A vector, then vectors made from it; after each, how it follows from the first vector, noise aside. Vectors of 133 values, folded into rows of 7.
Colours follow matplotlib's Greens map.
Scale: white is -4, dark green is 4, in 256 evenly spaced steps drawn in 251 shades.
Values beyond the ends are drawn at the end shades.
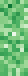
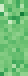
wrapped around, partly zeroed.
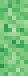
reversed, negated, shrunk.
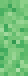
reversed, negated, shrunk.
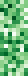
scaled up.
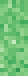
reversed, shrunk.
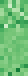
reversed, partly zeroed.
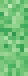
negated, shrunk.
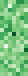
sign-scrambled.
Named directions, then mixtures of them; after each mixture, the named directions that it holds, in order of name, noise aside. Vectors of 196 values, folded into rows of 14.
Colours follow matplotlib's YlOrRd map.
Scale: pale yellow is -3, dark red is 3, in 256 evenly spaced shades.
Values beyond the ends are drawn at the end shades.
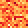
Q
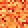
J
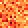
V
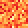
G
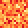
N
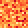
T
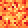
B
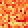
J, T, V.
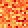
T.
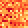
J, V.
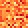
Q.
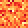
J.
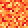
J, T, V.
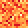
G, Q, V.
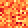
T.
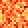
N, Q.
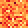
Q.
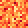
B, Q.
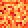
B, N, T.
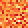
N, Q, T.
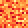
T.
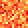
G.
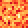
B, N.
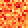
J, N.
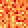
T.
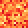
N.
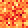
B, G, Q.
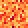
G.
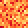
N, V.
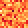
J, N, V.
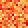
G, J, Q.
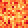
B, G, N.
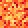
B.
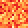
G.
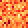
B, N.
